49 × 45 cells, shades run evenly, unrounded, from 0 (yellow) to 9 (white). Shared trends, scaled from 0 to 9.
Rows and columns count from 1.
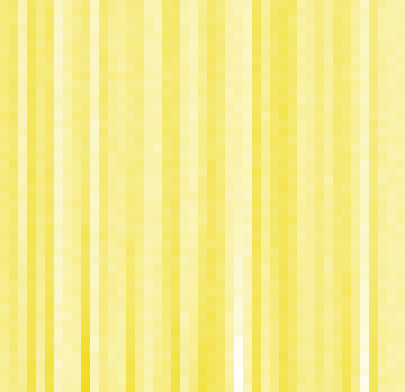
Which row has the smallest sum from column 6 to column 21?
49
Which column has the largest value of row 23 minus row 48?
10
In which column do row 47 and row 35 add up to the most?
27
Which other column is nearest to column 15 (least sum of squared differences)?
23
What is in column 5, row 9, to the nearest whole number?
4
